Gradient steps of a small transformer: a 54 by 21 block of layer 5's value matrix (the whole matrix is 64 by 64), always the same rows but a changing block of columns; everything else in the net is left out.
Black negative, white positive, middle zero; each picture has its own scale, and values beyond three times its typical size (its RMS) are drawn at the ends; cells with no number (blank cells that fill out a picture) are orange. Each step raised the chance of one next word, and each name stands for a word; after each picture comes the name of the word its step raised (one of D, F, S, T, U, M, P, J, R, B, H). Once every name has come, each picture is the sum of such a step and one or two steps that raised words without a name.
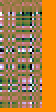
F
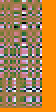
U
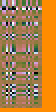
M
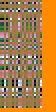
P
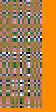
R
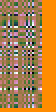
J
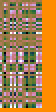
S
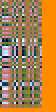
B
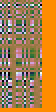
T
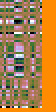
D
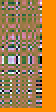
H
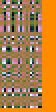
F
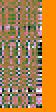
U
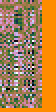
J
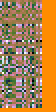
H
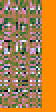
M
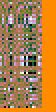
J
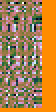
P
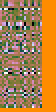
M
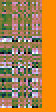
R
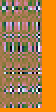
M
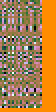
R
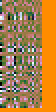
F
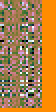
H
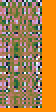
D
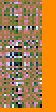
B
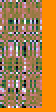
D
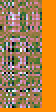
F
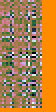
R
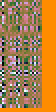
H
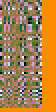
M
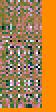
B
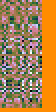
H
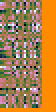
P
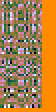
F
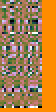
D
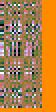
T
